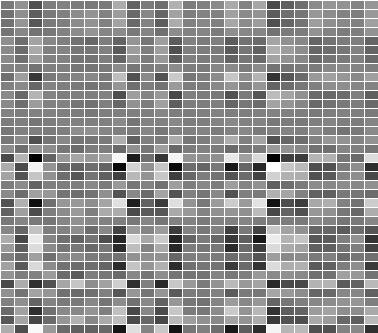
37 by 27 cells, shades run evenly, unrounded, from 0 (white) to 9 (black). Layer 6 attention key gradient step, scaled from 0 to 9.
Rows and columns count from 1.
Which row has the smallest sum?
18
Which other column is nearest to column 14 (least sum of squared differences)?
5
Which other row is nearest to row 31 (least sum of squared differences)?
17
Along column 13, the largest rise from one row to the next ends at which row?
19
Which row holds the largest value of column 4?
32
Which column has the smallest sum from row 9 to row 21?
12
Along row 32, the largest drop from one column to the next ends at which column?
13
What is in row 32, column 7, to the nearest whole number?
4
